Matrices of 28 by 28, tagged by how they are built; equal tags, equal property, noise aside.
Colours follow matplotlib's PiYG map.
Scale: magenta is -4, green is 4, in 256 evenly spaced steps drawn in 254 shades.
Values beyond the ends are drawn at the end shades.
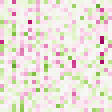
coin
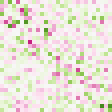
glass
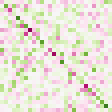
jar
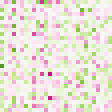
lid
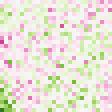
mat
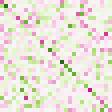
jar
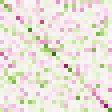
jar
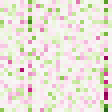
coin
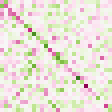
jar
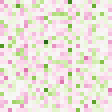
lid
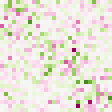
glass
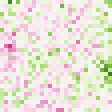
mat
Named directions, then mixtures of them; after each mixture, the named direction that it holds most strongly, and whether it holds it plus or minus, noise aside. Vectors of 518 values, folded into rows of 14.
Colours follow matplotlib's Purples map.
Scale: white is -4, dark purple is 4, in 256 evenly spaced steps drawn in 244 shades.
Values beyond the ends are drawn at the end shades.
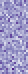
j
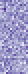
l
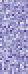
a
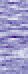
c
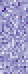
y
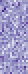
y, plus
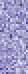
j, plus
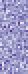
a, plus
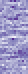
c, minus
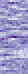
c, plus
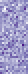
y, minus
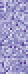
l, minus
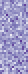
j, minus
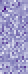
y, plus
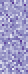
j, minus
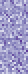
j, minus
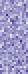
j, minus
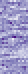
c, plus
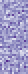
a, plus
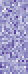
y, minus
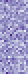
l, plus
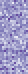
j, plus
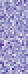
j, plus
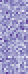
a, minus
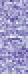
j, minus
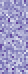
j, plus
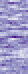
c, plus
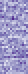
l, minus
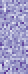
l, minus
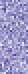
l, plus
